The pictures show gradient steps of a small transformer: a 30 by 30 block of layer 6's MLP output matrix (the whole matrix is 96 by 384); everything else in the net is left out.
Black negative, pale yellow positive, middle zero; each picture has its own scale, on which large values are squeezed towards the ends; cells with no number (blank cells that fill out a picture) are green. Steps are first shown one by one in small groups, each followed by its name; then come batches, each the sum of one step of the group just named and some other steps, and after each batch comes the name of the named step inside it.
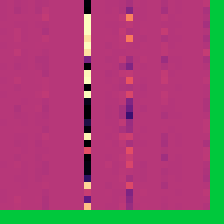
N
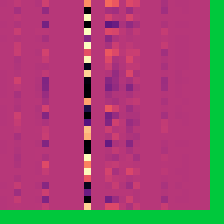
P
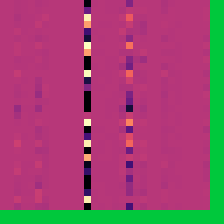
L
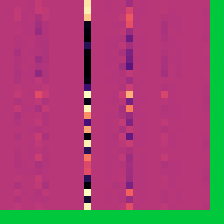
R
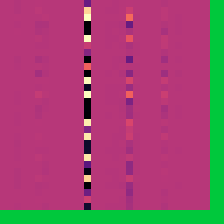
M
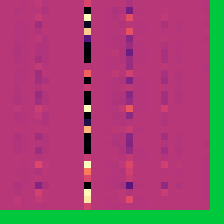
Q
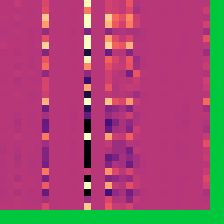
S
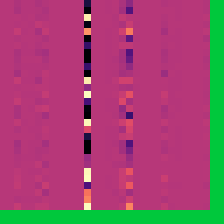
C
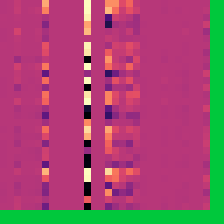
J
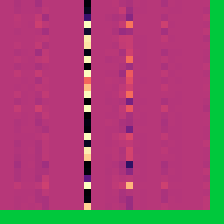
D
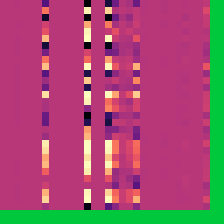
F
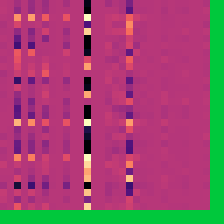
C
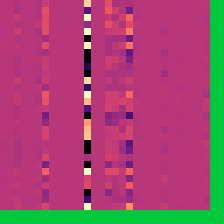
C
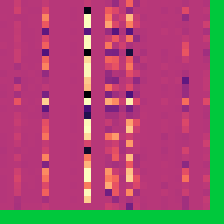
S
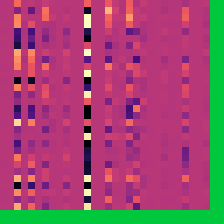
N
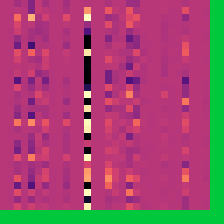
R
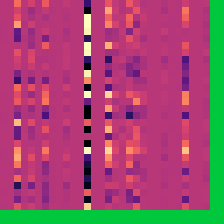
N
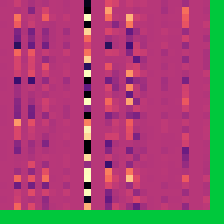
P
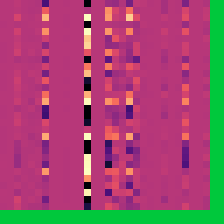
P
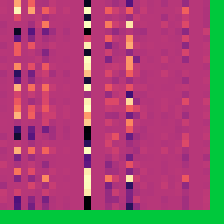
D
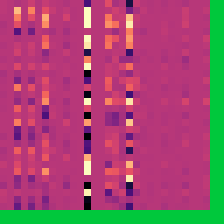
S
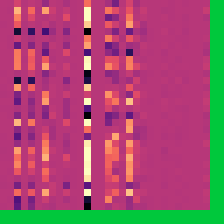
F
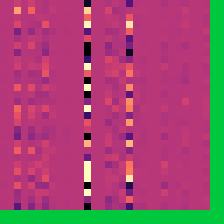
Q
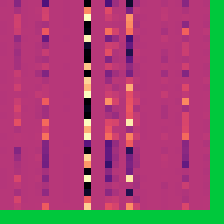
M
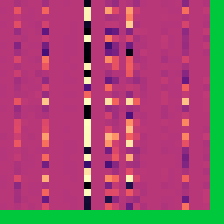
M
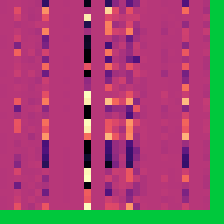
C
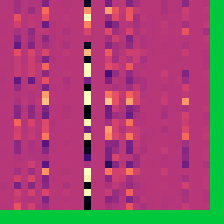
J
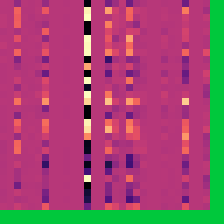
M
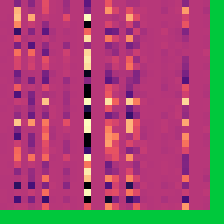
P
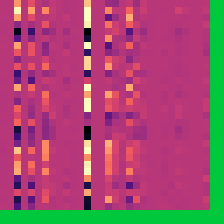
F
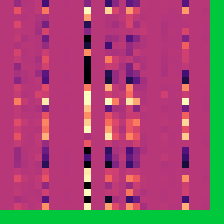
R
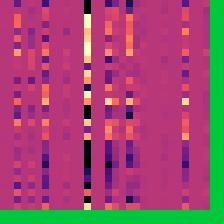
N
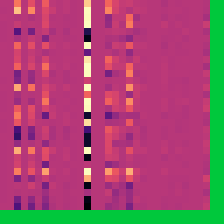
J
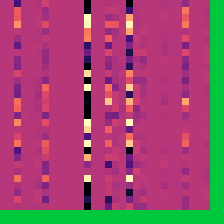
L
